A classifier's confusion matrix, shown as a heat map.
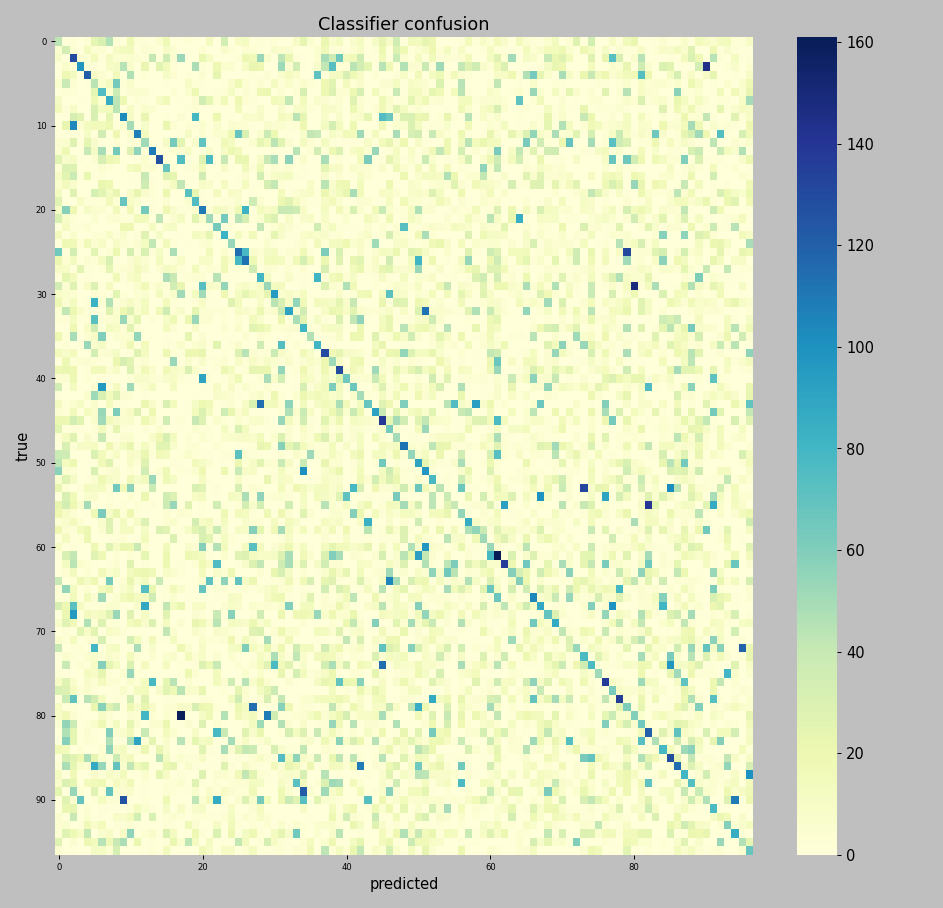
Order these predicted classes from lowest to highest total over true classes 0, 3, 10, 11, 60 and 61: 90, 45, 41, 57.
57, 41, 45, 90
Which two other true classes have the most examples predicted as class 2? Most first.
10, 68
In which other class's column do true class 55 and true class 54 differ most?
82
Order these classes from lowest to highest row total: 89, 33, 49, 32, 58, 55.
33, 49, 89, 32, 58, 55
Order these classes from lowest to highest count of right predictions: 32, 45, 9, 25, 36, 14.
36, 32, 9, 25, 14, 45
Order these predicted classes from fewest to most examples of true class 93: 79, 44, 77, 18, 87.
77, 79, 18, 44, 87
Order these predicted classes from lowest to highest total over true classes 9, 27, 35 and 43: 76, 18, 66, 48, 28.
18, 66, 76, 48, 28
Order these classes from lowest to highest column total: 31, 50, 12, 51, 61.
12, 51, 31, 50, 61
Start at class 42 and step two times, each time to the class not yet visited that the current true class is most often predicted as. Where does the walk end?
8
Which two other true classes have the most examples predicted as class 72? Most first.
95, 35
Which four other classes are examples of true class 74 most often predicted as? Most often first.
45, 85, 30, 6
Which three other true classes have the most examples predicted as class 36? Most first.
28, 4, 68
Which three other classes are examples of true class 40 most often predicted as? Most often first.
20, 91, 66
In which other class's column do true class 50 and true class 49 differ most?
61
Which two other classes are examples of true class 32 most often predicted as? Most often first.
51, 65
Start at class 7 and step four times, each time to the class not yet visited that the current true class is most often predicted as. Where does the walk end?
34
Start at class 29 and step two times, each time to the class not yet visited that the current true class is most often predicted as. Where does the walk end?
17
